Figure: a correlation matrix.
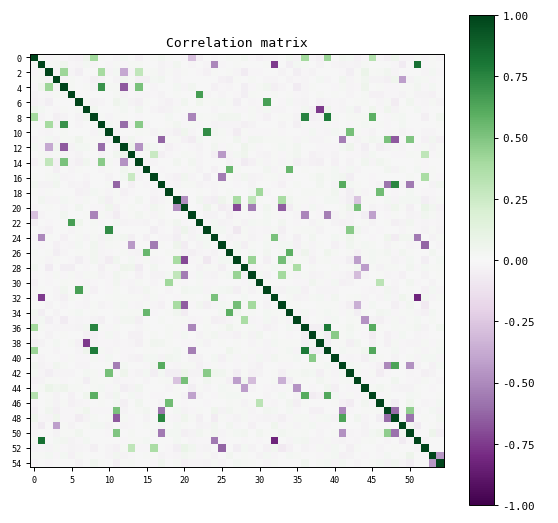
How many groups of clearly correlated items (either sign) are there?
16
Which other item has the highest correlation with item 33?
27
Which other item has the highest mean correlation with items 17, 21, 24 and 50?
32
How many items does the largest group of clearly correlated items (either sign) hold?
6
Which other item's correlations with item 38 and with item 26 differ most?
7
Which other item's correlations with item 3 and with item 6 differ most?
31
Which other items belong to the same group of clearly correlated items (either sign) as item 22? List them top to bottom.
5
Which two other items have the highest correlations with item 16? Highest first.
52, 13
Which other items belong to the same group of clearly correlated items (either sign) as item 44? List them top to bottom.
28, 35
